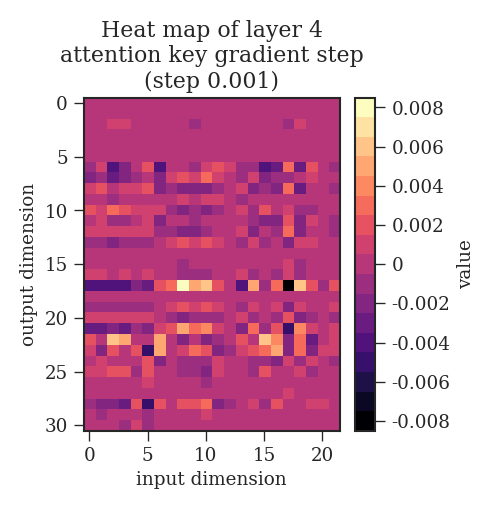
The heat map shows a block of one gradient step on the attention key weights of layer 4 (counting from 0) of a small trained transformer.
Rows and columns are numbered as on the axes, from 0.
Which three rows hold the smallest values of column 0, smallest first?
17, 21, 7
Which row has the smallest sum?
6
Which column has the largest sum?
10
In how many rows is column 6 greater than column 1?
8
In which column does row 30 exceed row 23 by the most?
5
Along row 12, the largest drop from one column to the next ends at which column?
18
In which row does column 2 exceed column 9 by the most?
22
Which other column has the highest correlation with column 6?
16
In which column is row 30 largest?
4
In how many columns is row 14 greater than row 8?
11
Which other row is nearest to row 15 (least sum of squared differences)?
27
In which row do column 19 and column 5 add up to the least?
23
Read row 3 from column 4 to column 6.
0 0 0
